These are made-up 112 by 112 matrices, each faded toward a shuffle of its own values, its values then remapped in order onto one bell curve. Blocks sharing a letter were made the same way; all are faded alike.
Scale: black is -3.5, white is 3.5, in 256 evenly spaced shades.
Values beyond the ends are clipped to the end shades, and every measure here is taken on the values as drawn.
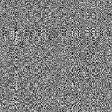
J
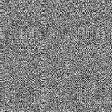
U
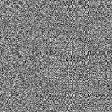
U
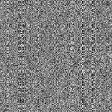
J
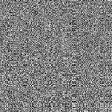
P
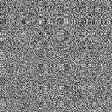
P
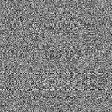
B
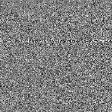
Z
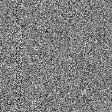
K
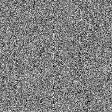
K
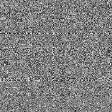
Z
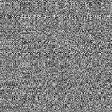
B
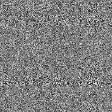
Z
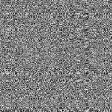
B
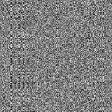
J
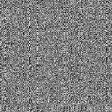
J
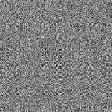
P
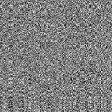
P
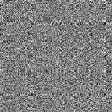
P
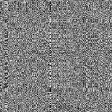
J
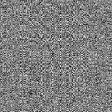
J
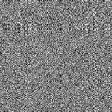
U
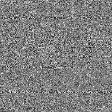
Z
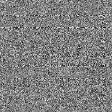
Z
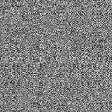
P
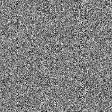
K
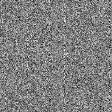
K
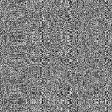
J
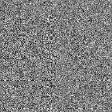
Z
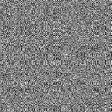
J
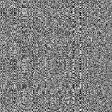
J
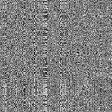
J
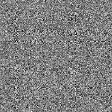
Z
